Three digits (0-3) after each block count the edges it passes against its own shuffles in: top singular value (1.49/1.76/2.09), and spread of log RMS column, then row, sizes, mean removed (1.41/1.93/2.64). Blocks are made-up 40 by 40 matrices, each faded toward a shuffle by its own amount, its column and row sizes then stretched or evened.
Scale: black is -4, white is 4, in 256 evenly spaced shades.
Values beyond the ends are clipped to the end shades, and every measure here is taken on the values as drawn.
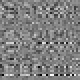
3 0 3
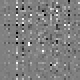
2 3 1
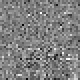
1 0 1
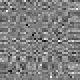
3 0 2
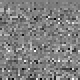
0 0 3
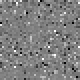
0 1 1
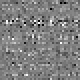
2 1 3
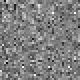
1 2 0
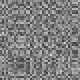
3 2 1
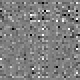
1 2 2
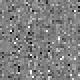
0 2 0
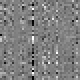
3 3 1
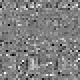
2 0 2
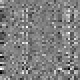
3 2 2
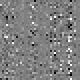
0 3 0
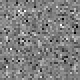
0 1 0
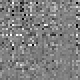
1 2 2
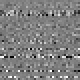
2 0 3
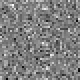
1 0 0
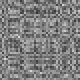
3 1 1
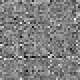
2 1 1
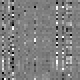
3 3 0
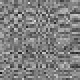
3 0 2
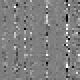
2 3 0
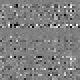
1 1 3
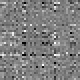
3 2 2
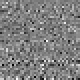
2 0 2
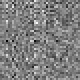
3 2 1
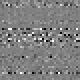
2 0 3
